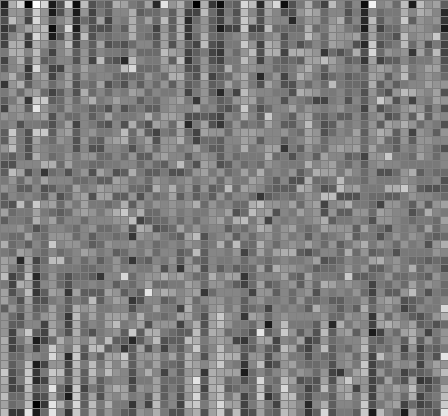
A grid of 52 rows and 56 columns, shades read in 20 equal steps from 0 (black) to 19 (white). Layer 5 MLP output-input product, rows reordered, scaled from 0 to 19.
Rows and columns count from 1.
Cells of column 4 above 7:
34
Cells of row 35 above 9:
25
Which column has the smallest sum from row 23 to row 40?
47
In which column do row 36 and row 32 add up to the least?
31
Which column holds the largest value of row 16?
39
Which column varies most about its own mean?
5
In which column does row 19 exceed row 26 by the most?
2
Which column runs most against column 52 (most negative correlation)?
32
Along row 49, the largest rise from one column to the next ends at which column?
10
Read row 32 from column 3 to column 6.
12 11 9 8
